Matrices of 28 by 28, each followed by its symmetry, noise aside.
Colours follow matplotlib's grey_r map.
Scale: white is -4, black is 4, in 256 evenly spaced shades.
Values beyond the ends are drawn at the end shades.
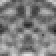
mirrored left to right.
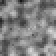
symmetric.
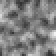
no symmetry.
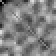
symmetric.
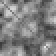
symmetric.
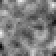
no symmetry.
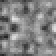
mirrored top to bottom.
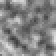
symmetric across the other diagonal.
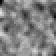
no symmetry.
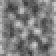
same after a half turn.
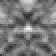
mirrored left to right.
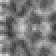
mirrored top to bottom.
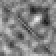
symmetric across the other diagonal.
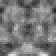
mirrored left to right.
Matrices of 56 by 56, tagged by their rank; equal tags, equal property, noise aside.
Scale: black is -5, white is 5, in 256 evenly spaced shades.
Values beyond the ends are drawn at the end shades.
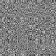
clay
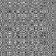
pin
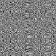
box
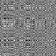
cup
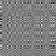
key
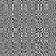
key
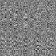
box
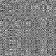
box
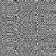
pin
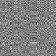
pin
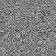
clay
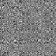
box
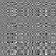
key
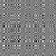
key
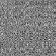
clay
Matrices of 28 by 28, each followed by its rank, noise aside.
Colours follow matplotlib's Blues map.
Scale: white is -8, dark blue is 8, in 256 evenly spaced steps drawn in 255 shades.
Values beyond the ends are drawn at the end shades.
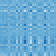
one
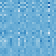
two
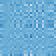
two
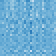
four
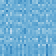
three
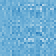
three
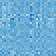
three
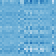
two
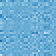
three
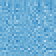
four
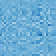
four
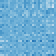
three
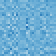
three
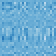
three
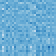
three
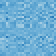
three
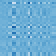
one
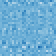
four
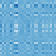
one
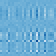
one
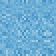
four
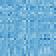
four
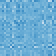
three
